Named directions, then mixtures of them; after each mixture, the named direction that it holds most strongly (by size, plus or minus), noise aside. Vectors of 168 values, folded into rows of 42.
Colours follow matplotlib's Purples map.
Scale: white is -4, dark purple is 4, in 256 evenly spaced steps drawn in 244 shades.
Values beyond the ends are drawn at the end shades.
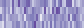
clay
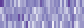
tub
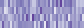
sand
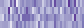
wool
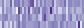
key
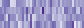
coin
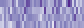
clay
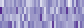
tub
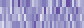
clay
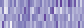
sand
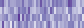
sand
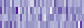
key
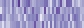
clay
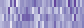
wool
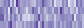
wool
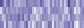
tub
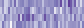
wool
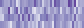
wool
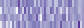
key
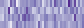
wool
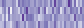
wool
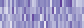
sand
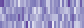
tub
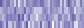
tub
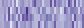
wool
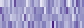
tub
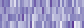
coin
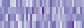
coin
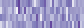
clay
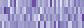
sand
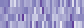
coin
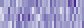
wool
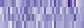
wool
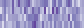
clay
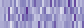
wool
